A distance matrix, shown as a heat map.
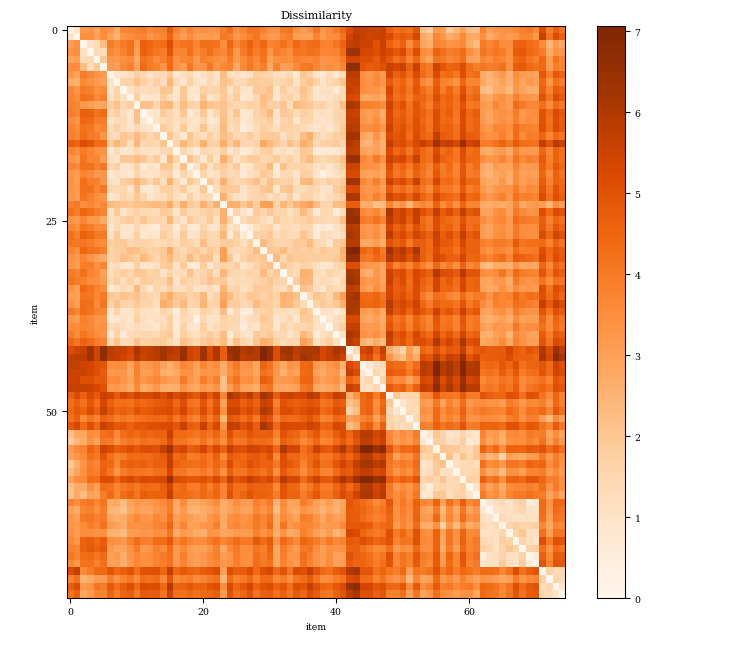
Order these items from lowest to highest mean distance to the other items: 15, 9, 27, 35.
9, 27, 35, 15
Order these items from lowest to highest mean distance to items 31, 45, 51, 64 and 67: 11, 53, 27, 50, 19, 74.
19, 11, 27, 50, 53, 74
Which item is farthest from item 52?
29
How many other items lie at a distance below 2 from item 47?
3
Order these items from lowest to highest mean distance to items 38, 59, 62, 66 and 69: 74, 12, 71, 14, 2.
12, 14, 2, 74, 71
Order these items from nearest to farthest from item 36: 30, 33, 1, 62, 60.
30, 33, 1, 62, 60
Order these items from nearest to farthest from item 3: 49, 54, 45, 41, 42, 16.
54, 16, 41, 49, 45, 42
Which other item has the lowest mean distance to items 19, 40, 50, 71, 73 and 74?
72
